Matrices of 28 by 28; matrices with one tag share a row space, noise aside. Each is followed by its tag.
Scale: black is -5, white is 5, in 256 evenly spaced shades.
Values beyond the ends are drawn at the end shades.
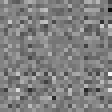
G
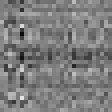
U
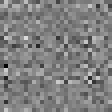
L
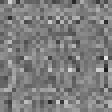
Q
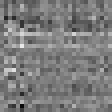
U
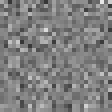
G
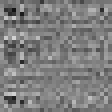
U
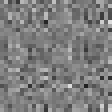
G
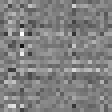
U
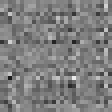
Q
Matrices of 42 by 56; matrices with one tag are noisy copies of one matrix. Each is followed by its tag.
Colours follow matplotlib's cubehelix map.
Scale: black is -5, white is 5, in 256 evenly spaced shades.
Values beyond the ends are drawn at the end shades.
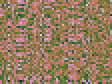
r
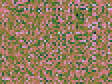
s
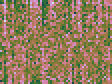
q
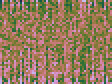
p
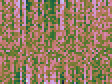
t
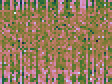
p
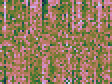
q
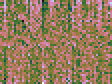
q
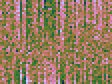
t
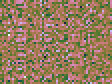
r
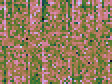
q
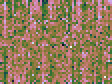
q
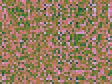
s
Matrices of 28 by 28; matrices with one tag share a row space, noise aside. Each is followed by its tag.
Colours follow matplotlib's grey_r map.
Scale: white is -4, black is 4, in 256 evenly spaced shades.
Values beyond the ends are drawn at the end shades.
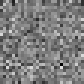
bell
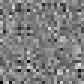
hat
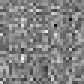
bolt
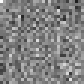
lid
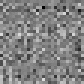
hat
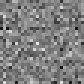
bell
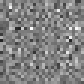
lid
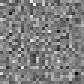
lid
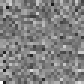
bell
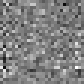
bell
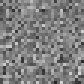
bell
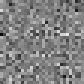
lid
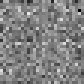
hat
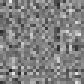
lid
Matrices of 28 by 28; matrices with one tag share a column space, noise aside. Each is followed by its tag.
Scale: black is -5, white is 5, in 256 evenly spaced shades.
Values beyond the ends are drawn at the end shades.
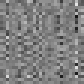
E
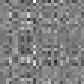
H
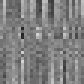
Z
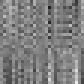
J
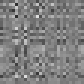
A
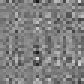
H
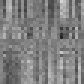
Z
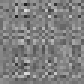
A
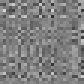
A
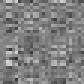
H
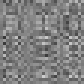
E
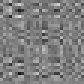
A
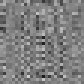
E
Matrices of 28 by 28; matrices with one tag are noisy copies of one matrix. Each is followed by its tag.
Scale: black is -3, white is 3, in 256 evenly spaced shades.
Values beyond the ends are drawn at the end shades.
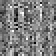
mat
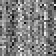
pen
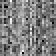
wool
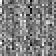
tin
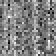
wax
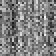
pen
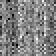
pen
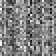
tin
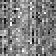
wool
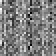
tin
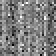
pen
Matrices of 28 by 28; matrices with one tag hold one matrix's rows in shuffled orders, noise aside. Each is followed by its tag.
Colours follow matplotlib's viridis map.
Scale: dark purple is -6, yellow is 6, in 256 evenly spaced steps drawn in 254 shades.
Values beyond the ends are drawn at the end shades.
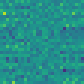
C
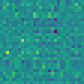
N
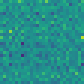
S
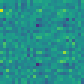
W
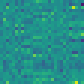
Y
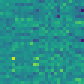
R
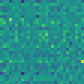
S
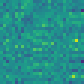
Y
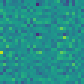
W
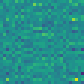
Y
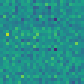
N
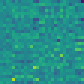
R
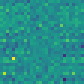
C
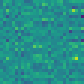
Y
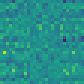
C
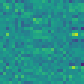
Y
